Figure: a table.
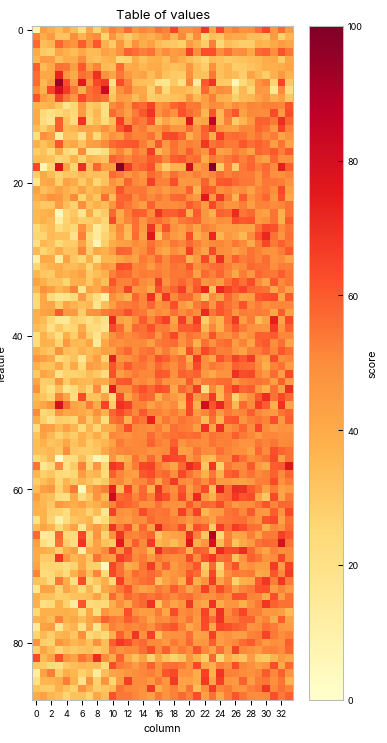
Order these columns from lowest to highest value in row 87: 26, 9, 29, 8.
9, 8, 29, 26
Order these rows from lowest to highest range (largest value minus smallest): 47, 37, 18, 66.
37, 47, 66, 18
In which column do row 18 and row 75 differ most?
11
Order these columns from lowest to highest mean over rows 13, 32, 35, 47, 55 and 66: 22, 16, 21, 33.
22, 16, 21, 33
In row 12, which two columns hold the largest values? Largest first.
23, 20
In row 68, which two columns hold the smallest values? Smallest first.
6, 3
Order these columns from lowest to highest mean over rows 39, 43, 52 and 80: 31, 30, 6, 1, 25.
6, 1, 30, 25, 31
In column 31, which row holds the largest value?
38
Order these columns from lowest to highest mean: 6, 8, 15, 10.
8, 6, 10, 15
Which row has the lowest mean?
4
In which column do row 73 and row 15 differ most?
3
